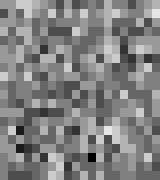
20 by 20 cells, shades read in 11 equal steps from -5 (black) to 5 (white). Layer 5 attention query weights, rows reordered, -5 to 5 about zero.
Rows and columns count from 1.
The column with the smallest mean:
10
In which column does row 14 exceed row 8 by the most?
15
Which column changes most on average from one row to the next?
3
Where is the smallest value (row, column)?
18, 12
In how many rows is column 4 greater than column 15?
7
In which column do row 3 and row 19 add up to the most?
8
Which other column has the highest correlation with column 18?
9
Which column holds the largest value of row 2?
20
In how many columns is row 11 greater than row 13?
7
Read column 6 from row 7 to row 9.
2 1 -2
